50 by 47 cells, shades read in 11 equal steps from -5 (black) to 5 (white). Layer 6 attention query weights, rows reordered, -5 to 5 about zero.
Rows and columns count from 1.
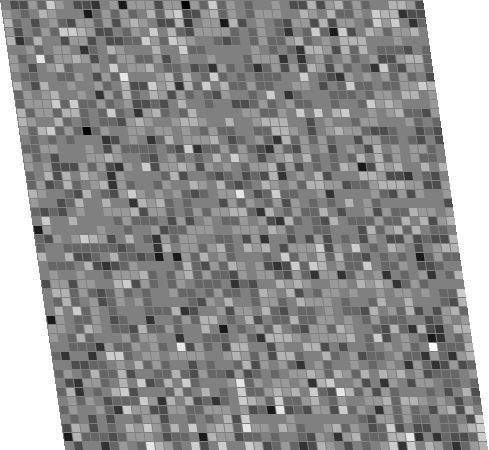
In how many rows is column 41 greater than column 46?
20
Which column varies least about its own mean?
30
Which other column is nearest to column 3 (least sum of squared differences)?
36
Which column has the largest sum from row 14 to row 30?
17
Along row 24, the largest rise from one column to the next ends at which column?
27
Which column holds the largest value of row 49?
39
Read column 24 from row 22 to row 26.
4 -1 2 1 1
